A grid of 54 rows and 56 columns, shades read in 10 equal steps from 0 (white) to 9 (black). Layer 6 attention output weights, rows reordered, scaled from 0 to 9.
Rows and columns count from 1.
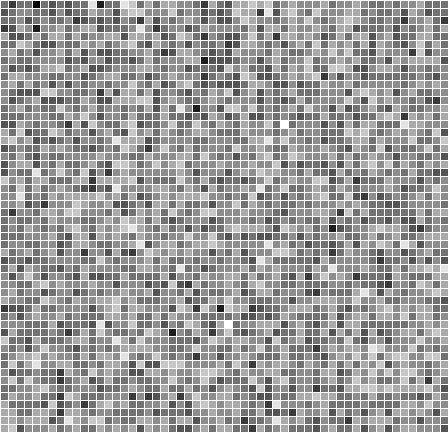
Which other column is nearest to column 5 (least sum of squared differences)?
50
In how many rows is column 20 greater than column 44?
29
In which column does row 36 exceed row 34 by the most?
23
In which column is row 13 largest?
55
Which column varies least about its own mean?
38
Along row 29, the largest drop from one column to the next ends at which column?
36
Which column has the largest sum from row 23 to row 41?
12
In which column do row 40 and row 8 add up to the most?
26
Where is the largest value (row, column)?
1, 5
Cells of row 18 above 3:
40
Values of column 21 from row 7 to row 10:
7 4 5 4
